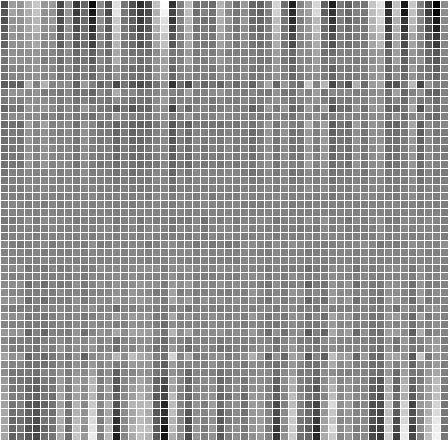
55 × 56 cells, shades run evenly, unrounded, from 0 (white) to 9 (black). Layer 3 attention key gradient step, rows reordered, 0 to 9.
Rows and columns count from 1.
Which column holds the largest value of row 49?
21
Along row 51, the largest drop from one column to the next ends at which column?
22
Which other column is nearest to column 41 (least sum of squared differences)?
11
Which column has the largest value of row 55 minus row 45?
15
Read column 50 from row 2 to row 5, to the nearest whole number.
2 3 3 3
